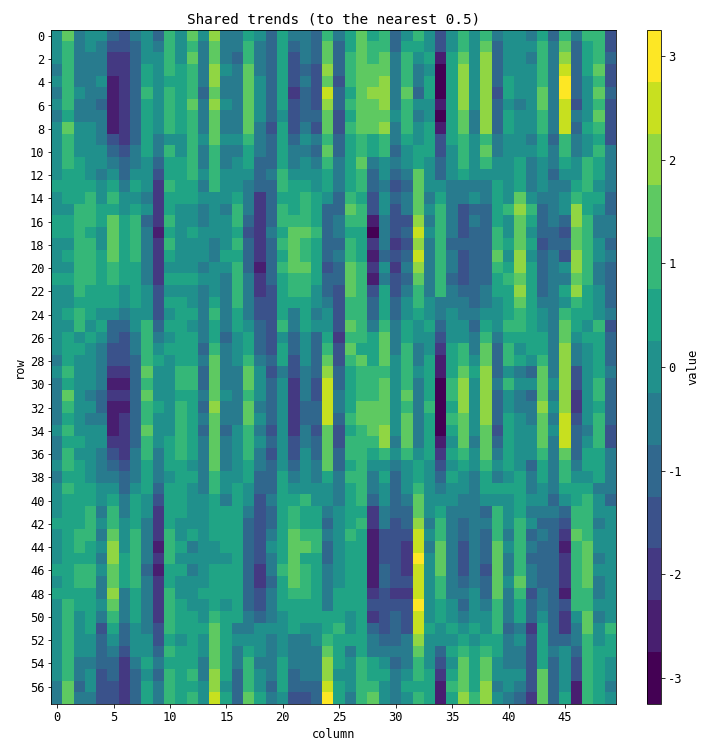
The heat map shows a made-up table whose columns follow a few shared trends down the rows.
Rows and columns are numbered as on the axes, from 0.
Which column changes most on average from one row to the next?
45
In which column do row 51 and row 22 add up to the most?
32
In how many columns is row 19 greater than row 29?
24
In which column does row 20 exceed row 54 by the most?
46
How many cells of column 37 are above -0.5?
31
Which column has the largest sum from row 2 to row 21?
27
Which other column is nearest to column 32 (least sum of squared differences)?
47
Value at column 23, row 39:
0
